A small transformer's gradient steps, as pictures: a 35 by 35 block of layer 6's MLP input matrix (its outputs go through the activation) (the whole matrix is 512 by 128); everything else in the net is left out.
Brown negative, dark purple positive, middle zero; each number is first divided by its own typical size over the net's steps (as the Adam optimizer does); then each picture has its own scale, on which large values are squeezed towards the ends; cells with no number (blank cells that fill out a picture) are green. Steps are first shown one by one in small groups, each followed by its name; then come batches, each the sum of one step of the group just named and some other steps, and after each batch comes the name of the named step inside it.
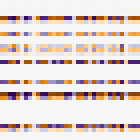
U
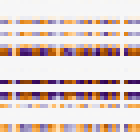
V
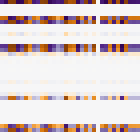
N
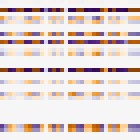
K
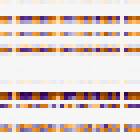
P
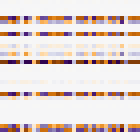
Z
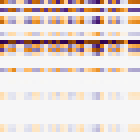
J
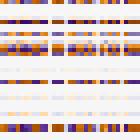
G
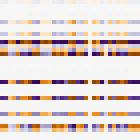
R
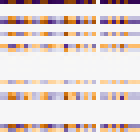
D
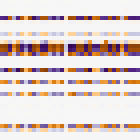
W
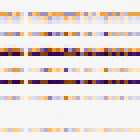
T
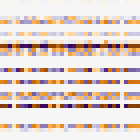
W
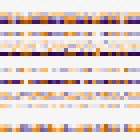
T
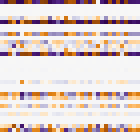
D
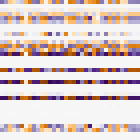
T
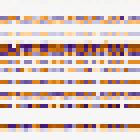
W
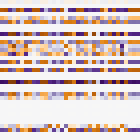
K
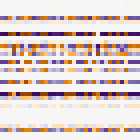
W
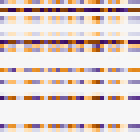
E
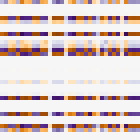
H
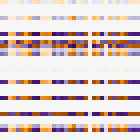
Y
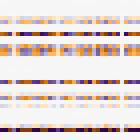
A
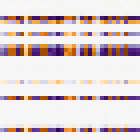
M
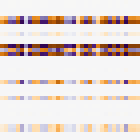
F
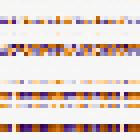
F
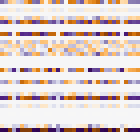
A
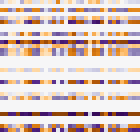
Y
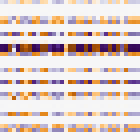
H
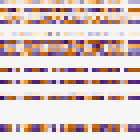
E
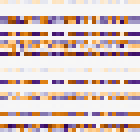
Y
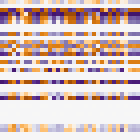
E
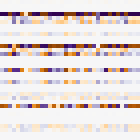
F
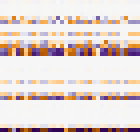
M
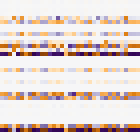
M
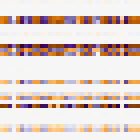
F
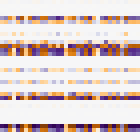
M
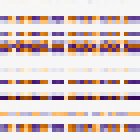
Y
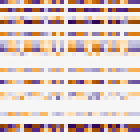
H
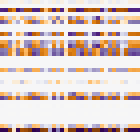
M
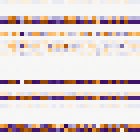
A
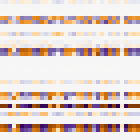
H
